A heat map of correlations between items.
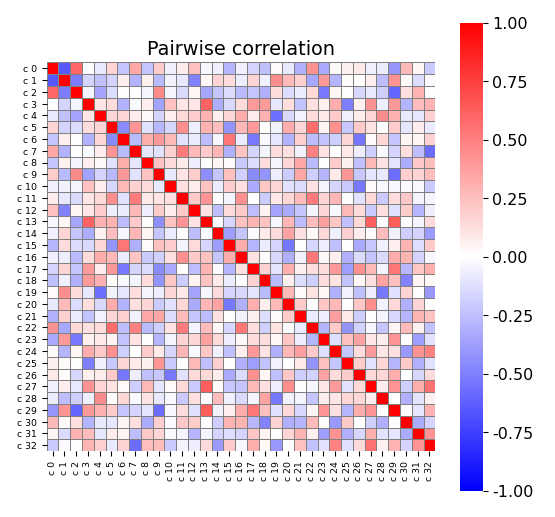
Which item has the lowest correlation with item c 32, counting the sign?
c 7
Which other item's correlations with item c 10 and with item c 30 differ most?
c 18
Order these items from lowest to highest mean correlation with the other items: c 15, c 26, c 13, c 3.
c 15, c 26, c 3, c 13
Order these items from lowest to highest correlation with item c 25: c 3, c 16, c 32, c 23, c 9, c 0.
c 3, c 16, c 32, c 0, c 23, c 9
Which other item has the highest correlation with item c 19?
c 1
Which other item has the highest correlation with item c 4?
c 28
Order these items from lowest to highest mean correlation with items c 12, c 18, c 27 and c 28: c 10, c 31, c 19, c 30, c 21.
c 19, c 30, c 21, c 31, c 10
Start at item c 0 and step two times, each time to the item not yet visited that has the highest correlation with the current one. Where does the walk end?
c 9
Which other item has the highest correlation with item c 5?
c 22
